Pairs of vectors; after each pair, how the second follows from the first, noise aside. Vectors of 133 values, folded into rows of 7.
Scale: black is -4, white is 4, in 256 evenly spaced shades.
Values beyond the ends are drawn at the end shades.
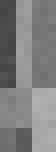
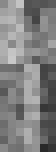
reversed.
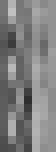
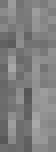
shrunk.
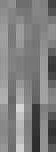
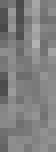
reversed, shrunk.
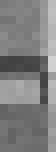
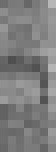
shrunk.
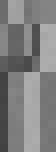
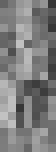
reversed.
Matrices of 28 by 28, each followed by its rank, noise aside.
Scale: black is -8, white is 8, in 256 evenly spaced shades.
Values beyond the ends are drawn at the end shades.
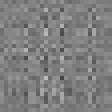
two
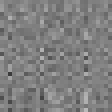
three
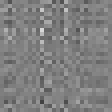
two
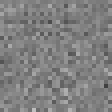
five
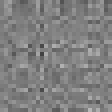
three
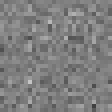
four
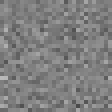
five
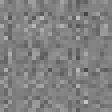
four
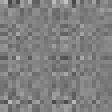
two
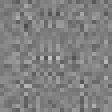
four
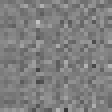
four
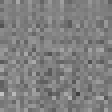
five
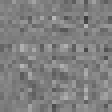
three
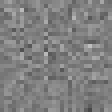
five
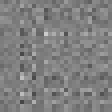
three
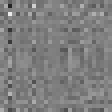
three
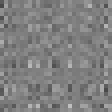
two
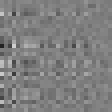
one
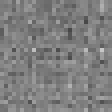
four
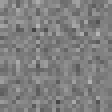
four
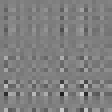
one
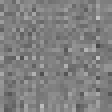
four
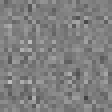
five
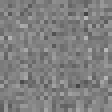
four
